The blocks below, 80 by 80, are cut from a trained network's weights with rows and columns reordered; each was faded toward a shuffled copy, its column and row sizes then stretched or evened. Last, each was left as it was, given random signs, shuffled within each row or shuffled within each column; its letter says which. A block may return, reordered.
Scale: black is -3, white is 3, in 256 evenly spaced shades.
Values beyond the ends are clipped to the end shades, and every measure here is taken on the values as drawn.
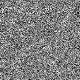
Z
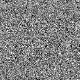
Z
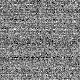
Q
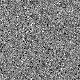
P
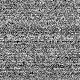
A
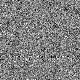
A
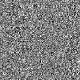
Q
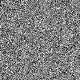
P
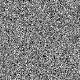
P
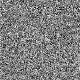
A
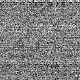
Q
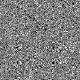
Q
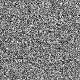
A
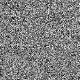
Z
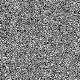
P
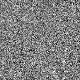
Z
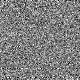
A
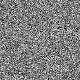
P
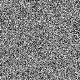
P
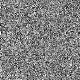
Z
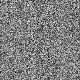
P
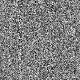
P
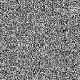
Q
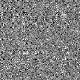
Q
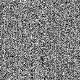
P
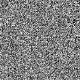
Z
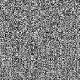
Q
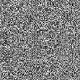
Q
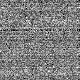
Q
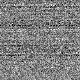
Q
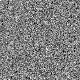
P
